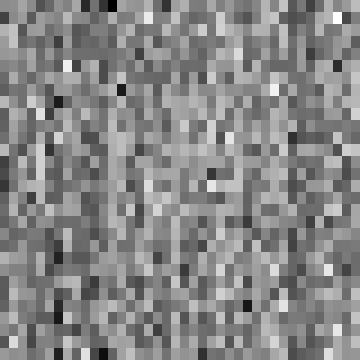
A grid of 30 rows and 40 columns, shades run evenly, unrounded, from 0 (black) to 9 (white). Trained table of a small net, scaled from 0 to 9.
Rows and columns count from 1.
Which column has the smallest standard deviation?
20
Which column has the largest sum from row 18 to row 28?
25
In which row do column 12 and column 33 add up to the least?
30
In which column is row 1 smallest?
13
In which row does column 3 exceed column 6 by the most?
10
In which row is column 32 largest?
26
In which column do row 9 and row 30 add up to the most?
37
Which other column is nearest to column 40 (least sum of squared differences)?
22
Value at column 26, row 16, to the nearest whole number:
7
